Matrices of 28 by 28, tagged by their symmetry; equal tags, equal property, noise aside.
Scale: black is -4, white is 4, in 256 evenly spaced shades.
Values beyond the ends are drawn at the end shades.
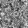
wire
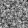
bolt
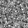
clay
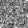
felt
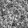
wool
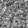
bolt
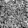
bolt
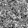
bolt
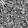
felt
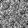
felt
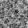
wool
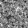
bolt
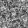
clay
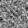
clay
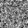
bolt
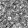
wool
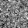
wool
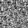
bolt
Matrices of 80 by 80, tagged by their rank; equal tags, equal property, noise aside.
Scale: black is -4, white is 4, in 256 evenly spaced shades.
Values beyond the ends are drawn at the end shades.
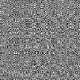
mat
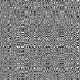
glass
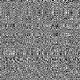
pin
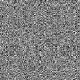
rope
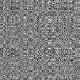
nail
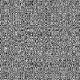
rope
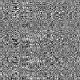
pin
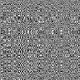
nail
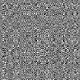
rope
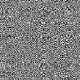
pin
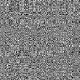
rope
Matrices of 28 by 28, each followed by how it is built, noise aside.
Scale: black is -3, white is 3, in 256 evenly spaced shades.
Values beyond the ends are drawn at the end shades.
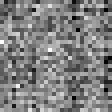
blocks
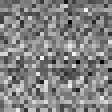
repeating columns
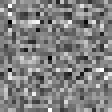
low rank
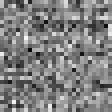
blocks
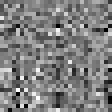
low rank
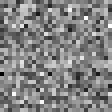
repeating columns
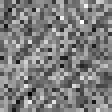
Hankel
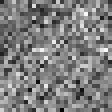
Hankel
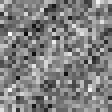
Hankel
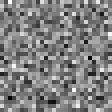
repeating columns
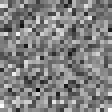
Hankel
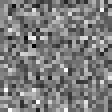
repeating rows
